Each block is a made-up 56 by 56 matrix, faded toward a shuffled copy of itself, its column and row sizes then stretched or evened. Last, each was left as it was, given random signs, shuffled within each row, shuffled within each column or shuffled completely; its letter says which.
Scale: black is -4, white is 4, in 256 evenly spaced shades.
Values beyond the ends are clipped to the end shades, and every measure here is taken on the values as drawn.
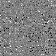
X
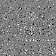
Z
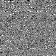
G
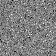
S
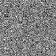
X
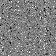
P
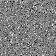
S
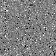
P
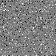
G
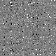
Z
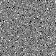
P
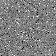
S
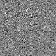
X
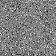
G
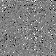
Z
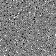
S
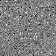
Z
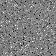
S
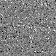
G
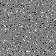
G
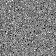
S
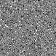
S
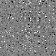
X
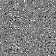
X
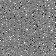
P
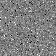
S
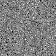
S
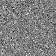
S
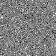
P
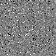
Z
